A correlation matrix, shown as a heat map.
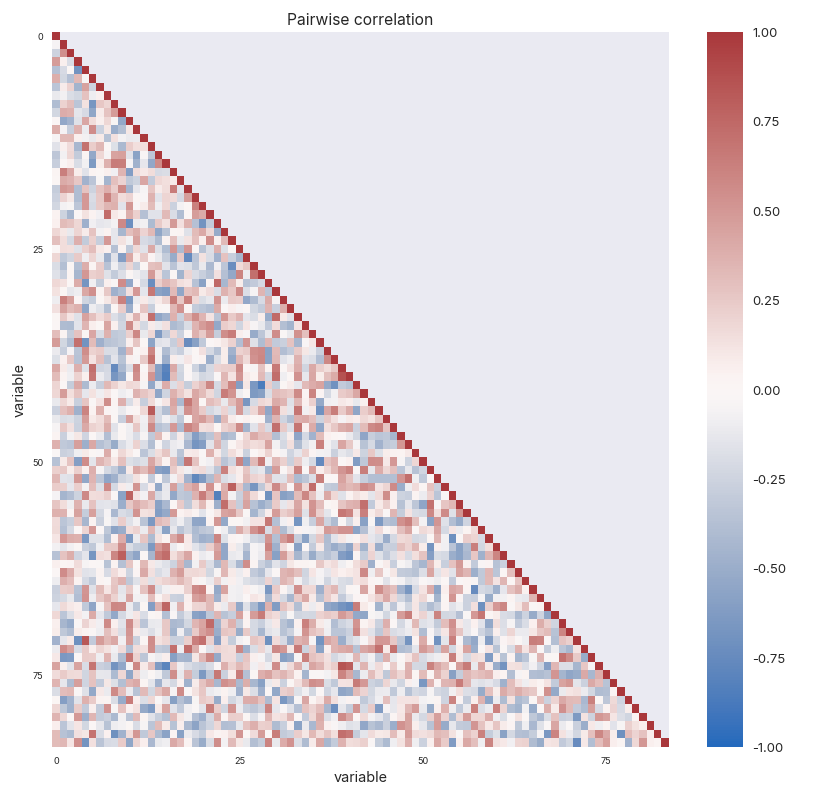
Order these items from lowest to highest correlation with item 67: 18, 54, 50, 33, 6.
33, 50, 54, 6, 18
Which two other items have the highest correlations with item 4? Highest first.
71, 13
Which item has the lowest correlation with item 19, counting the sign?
52
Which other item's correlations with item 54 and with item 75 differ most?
22
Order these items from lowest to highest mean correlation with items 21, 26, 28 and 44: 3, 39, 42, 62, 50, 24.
3, 24, 42, 62, 39, 50
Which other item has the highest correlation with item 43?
18
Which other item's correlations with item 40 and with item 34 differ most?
39
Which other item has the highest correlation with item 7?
21
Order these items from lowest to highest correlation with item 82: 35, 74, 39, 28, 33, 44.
44, 33, 35, 28, 74, 39
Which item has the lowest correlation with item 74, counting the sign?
15
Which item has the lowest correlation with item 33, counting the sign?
57
